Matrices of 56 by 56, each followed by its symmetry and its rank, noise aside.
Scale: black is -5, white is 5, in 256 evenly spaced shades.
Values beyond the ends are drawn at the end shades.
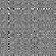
antisymmetric, rank four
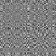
antisymmetric, rank four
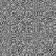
symmetric, rank six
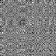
symmetric, rank six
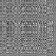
no symmetry, rank four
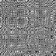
symmetric, rank six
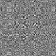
no symmetry, rank six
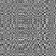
no symmetry, rank three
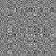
antisymmetric, rank four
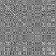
symmetric, rank three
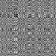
no symmetry, rank three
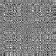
no symmetry, rank six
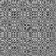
symmetric, rank three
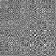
symmetric, rank six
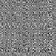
antisymmetric, rank six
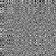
no symmetry, rank four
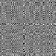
no symmetry, rank four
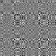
symmetric, rank three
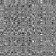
no symmetry, rank six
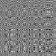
no symmetry, rank four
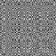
antisymmetric, rank four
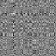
no symmetry, rank four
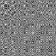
symmetric, rank four
